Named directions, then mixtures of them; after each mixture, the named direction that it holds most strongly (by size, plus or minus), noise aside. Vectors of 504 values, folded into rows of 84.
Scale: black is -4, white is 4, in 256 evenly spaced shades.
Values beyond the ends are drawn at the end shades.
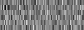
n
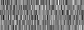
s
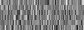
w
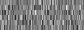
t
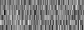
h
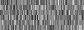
s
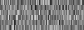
s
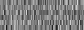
h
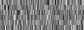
w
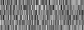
s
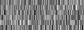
h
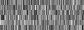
s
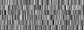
t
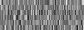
w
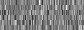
t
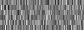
n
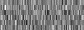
n
